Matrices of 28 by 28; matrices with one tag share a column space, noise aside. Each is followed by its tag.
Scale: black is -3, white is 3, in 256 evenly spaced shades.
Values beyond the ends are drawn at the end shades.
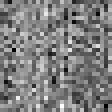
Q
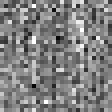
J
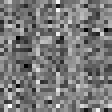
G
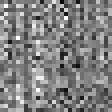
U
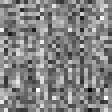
U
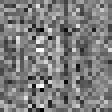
G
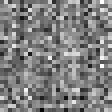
U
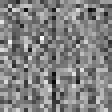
J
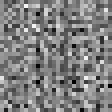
G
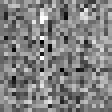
J
